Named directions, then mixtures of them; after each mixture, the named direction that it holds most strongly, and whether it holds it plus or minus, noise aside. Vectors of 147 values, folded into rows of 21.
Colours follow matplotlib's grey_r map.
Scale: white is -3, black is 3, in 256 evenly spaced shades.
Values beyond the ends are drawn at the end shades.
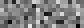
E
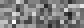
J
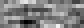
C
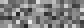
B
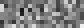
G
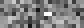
E, minus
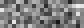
J, plus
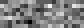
B, minus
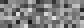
B, minus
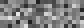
B, minus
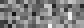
J, minus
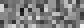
G, plus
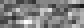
C, minus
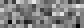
E, plus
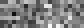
J, minus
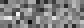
B, minus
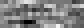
C, plus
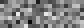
B, minus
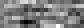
C, plus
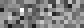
G, minus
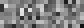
G, minus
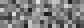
B, plus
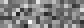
B, plus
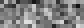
E, minus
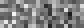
J, plus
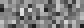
G, minus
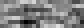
C, plus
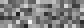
B, plus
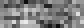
C, minus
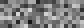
B, minus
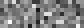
E, minus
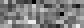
C, minus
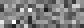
G, minus
